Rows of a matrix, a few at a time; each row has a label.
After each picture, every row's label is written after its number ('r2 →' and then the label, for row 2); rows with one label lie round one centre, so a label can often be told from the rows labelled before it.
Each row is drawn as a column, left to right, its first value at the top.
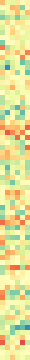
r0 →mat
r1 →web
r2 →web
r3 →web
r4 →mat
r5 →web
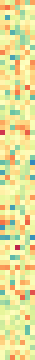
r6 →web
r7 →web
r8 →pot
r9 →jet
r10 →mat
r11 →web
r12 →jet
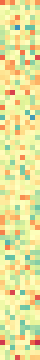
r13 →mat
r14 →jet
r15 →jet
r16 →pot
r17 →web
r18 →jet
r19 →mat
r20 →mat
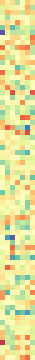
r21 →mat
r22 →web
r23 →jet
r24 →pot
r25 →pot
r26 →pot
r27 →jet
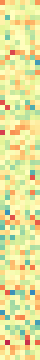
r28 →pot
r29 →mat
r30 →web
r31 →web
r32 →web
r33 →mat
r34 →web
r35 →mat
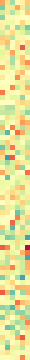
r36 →jet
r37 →jet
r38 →web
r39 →pot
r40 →pot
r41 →jet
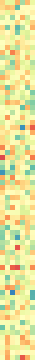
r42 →web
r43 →pot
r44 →web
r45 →jet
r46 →pot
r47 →mat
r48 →web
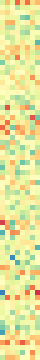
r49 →web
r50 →mat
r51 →pot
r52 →mat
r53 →mat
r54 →mat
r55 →pot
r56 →mat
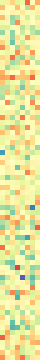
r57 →pot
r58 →pot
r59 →mat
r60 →web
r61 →pot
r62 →jet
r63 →pot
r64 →mat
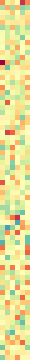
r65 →jet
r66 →pot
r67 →web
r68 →pot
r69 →mat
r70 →jet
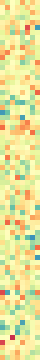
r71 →mat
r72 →web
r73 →pot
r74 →web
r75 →mat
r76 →web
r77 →web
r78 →jet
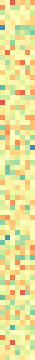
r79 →pot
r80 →web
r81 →mat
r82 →jet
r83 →jet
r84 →pot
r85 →jet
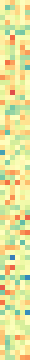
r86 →pot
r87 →jet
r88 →jet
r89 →pot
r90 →pot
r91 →pot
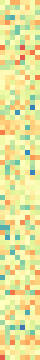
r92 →pot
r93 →web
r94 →mat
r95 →jet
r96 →mat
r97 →pot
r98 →web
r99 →mat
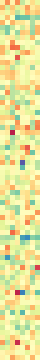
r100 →pot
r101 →jet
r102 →pot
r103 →mat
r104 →web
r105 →web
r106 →pot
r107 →web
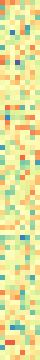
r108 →jet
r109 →mat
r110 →mat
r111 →mat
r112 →web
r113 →jet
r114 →pot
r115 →web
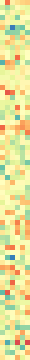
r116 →web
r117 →jet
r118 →jet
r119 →mat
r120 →jet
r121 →mat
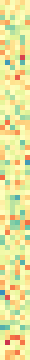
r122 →web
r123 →mat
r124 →pot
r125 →pot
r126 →mat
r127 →web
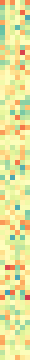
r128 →mat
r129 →web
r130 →jet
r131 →pot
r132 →web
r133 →mat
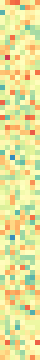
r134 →pot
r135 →mat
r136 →jet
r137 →mat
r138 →jet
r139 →pot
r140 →pot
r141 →mat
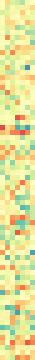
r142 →web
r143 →jet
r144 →web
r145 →pot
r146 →pot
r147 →pot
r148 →mat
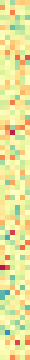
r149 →web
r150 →web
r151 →pot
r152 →mat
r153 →jet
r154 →mat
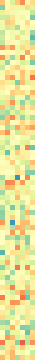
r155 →mat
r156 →pot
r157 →pot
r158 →jet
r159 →mat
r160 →web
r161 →mat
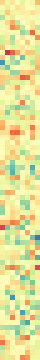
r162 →mat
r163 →web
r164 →web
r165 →web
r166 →pot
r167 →pot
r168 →web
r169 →jet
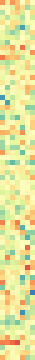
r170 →mat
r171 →mat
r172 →mat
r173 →mat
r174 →pot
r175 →jet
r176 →web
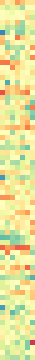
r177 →jet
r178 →jet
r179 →jet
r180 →jet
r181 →jet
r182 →jet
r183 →mat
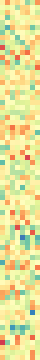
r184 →mat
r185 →jet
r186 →web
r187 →mat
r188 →web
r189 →web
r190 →pot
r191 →jet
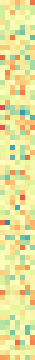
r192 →mat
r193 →pot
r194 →jet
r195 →mat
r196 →jet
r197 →web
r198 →mat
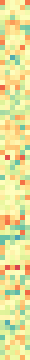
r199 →jet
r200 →web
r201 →web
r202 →web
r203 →pot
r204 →jet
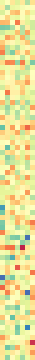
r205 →pot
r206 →jet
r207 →jet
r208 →web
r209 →jet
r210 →web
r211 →mat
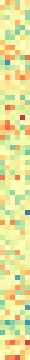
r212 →web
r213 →mat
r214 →mat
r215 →pot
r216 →pot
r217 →mat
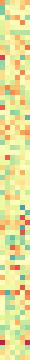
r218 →mat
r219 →web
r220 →jet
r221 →jet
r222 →pot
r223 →mat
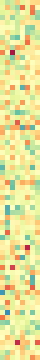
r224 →web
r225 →pot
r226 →web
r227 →mat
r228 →pot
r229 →jet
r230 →pot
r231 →mat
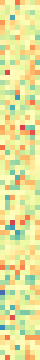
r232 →web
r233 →pot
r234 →web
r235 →jet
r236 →web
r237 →pot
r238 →pot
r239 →mat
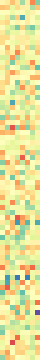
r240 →web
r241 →pot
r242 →mat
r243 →pot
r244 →web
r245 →pot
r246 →jet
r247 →pot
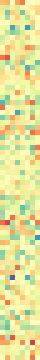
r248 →mat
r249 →mat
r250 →pot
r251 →jet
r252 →mat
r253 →pot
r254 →pot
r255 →web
